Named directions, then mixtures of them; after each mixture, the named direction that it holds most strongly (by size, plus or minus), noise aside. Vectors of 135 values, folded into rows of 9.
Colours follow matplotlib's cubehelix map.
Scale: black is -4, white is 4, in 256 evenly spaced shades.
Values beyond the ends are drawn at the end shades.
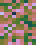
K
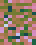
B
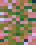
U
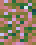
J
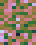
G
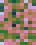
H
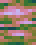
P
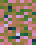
B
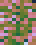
U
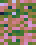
K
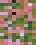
K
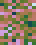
K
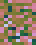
B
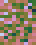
J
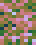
K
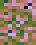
J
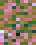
G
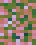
J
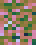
B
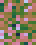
G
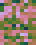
H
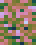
P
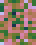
H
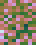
G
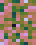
H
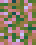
J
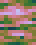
P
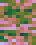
P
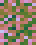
G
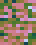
U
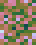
G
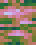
P
